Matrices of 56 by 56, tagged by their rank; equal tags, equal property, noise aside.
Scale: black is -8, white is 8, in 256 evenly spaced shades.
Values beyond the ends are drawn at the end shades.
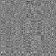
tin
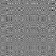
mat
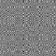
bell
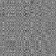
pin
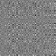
mat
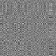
mat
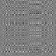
bell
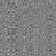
bell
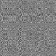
tin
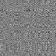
tin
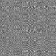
pin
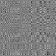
bell
